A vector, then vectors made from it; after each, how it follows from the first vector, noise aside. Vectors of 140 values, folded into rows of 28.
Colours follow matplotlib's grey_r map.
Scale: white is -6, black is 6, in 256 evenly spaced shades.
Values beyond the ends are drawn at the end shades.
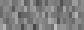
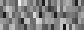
wrapped around, negated, scaled up.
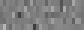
partly zeroed.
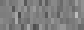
partly zeroed.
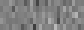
partly zeroed.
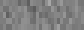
reversed, negated, shrunk.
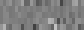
partly zeroed.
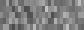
wrapped around.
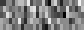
reversed, scaled up.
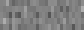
wrapped around, negated, partly zeroed.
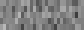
sign-scrambled.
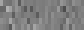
wrapped around, negated, partly zeroed.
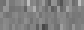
reversed, partly zeroed.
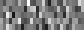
reversed, scaled up.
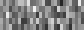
reversed, scaled up.
